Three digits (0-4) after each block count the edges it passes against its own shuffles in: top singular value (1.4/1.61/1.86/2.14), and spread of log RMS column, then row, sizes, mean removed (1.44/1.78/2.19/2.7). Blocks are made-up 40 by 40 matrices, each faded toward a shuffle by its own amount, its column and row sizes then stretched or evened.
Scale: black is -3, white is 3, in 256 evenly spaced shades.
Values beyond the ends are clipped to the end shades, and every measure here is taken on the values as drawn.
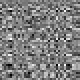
4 2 4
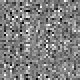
2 3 1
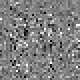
0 3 2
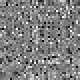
2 0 1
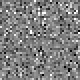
0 1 0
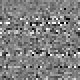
0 1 4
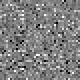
1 0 2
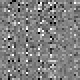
1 4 1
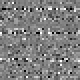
1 0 4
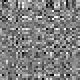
4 1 3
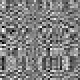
4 3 2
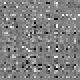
2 3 4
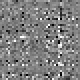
0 4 3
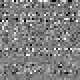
0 1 4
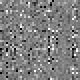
1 3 1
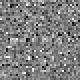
1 0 2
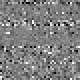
1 0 4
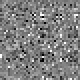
2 1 2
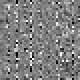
2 4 0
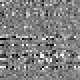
2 1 4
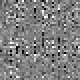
2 4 2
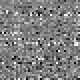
0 1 4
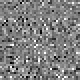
2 0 3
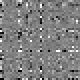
4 3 3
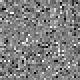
0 0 0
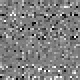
2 0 3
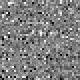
0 0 2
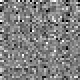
3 1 1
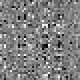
3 3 1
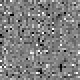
0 2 1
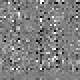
0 3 3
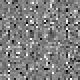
2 3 0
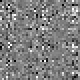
2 3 2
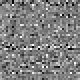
2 1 4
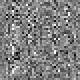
3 3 0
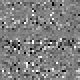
0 1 3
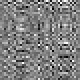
4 4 3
